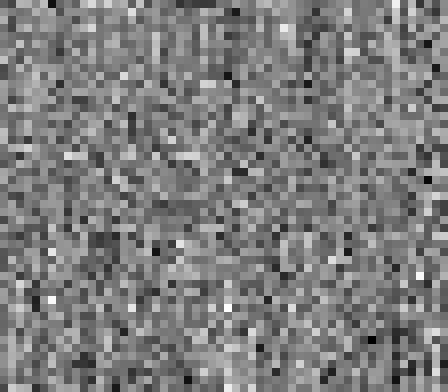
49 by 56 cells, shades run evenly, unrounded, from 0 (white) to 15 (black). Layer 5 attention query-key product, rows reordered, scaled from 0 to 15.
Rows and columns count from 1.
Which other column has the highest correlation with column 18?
54
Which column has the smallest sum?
26
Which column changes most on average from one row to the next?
55
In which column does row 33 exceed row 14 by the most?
34
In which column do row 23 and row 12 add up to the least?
15
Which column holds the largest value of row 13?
39
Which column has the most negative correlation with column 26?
30
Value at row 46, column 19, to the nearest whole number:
5
